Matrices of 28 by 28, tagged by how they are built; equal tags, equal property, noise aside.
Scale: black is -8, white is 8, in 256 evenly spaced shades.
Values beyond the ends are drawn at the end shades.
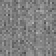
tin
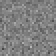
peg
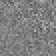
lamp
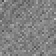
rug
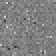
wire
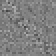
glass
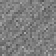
rug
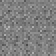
peg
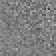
lamp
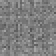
tin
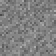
rug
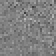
lamp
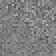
lamp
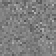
lamp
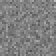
peg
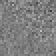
lamp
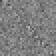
glass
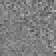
lamp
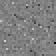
wire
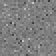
wire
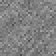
rug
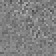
lamp
